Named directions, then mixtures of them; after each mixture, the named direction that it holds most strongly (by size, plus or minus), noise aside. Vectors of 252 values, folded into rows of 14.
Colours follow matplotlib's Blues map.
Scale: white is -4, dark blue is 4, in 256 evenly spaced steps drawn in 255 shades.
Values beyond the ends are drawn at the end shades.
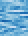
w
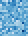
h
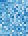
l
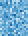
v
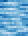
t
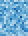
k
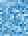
l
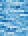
w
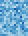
k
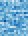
w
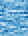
w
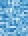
v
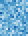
l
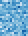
h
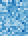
h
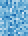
v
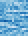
w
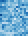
t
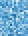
v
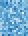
v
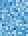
l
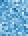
l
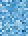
h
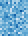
v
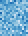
l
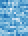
t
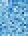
l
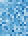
l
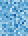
v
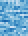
w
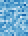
k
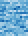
w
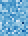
h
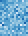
l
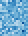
h
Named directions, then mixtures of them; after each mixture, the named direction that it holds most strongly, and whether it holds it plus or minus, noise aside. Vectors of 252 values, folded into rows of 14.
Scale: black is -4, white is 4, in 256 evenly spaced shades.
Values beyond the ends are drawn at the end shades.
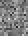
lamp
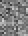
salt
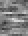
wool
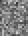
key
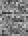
key, minus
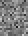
lamp, plus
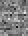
lamp, plus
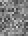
lamp, minus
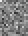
key, minus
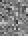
salt, plus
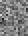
salt, minus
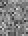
lamp, plus
